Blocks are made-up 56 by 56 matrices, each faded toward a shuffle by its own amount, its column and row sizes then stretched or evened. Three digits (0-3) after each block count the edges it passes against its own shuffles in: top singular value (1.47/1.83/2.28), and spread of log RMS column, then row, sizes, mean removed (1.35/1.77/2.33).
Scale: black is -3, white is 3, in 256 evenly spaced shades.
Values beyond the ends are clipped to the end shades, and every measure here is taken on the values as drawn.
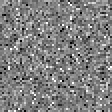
0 0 1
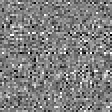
2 0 2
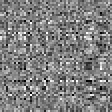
3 2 3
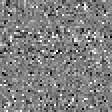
0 0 3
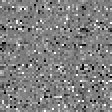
1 0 2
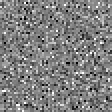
0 1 0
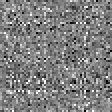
2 2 2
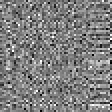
3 2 1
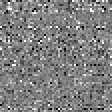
1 1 3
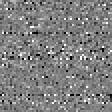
1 0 3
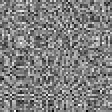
3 0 1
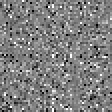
1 2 1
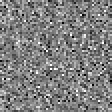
1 0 1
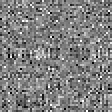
2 1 1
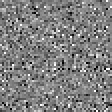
1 0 2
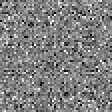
2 0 1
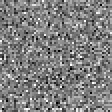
1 0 1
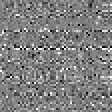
3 0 3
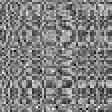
3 1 1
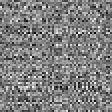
3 1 3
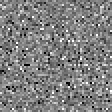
0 0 1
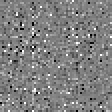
1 2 2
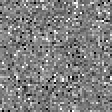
1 1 1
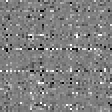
2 2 3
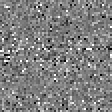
0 0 2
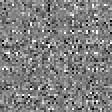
1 2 3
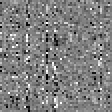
2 3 1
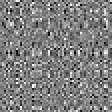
3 3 2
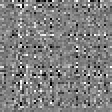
1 3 3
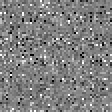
0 2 2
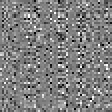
3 3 0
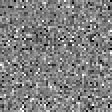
1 1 2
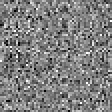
2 1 0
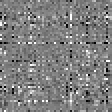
2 3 3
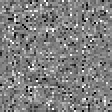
1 2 0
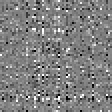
2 3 2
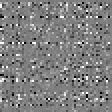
0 3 3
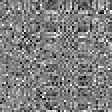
3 0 1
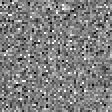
0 0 0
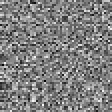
2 0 0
